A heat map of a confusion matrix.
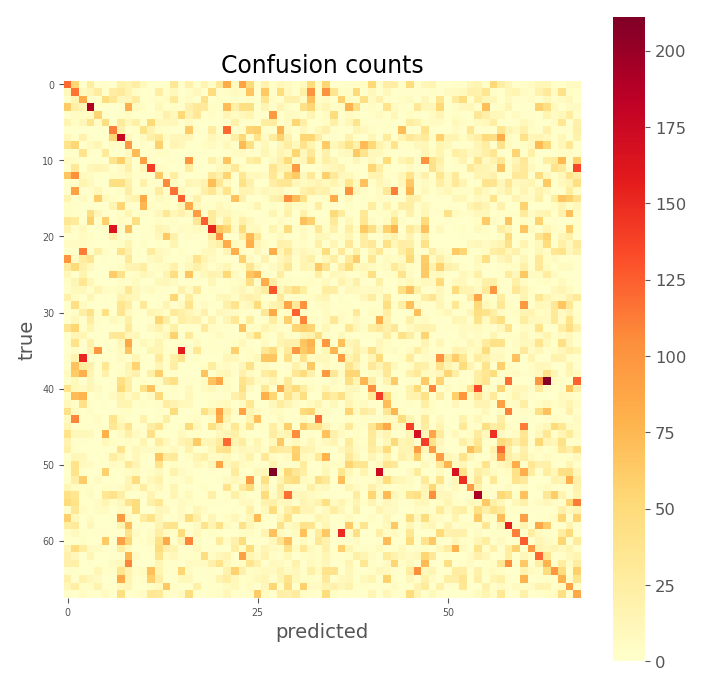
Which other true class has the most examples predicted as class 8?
63
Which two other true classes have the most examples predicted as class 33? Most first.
44, 24
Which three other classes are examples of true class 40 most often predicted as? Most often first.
54, 48, 28
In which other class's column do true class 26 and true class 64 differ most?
46
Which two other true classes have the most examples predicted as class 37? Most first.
14, 3
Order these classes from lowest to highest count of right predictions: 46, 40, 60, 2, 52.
2, 40, 60, 52, 46
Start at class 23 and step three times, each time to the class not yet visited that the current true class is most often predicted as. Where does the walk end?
24
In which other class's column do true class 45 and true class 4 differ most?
60
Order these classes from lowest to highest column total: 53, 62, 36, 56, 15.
53, 15, 36, 56, 62
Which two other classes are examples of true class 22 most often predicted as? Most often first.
2, 27
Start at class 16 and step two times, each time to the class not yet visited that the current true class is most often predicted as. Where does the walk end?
47
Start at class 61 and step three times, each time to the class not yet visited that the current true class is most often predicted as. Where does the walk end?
56
